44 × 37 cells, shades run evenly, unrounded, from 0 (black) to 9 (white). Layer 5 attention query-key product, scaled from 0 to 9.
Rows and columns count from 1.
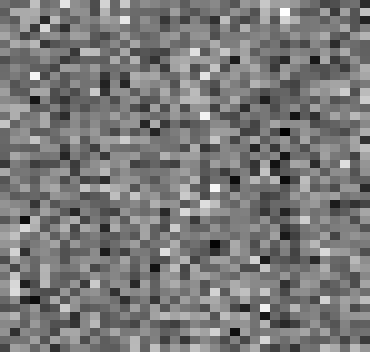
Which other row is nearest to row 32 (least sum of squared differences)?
31
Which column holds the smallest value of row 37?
12
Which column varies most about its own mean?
29
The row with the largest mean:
18
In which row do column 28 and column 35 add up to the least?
9
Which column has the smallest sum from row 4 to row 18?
7
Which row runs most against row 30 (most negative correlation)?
3
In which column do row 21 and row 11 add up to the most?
35
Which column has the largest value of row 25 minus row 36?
14
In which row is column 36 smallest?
26
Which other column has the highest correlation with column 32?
1
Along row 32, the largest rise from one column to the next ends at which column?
17
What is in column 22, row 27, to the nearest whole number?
5
